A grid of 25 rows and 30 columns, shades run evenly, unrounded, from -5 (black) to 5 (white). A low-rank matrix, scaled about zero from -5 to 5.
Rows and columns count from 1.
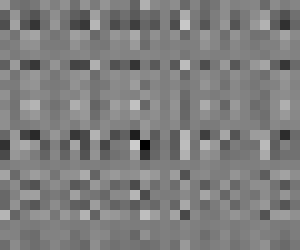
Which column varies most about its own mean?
14
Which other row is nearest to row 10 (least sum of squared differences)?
13
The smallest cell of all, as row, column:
15, 15
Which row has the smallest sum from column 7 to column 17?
3
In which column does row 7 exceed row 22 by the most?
19
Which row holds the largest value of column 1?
22
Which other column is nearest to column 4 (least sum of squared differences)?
29
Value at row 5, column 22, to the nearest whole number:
0
